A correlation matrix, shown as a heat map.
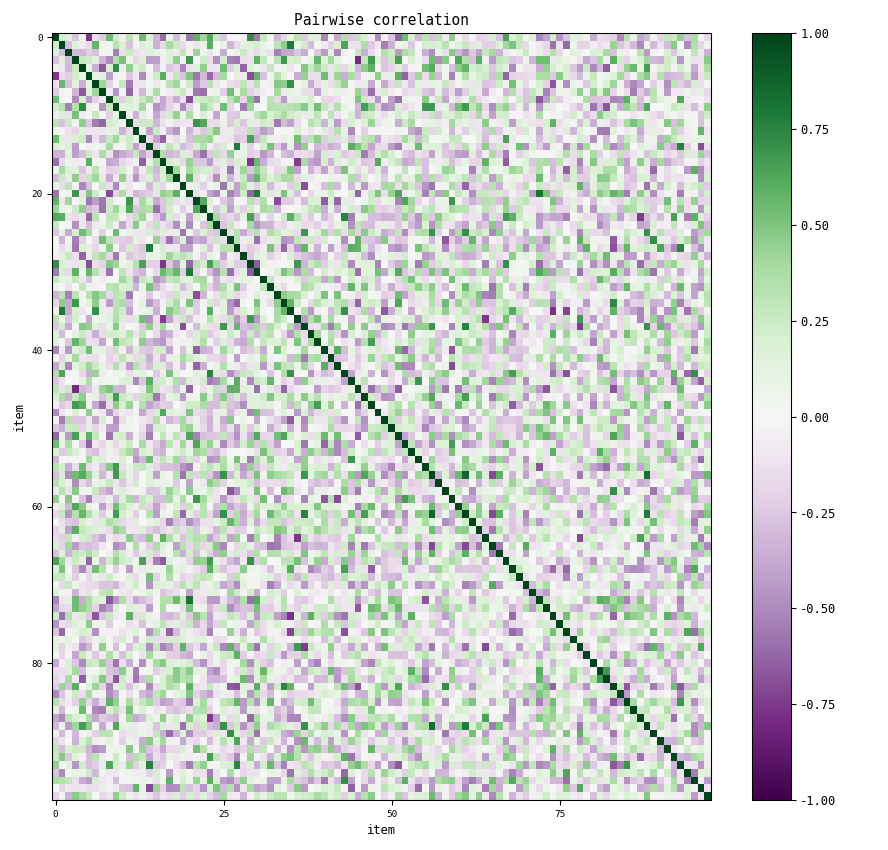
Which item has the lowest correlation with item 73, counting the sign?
45
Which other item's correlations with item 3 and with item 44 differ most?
27
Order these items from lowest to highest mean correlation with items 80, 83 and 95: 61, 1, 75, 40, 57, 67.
61, 40, 75, 67, 57, 1
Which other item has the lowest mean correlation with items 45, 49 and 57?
3
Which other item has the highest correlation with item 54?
44
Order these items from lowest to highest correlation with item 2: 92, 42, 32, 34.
42, 34, 92, 32
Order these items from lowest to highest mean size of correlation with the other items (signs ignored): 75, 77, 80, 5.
77, 75, 80, 5
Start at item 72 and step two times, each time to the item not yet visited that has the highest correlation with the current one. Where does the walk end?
30
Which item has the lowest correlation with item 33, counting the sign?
21
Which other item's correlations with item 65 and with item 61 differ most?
56
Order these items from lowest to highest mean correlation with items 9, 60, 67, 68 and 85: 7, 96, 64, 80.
80, 7, 64, 96
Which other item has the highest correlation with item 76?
94
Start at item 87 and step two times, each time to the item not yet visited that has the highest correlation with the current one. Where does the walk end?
16
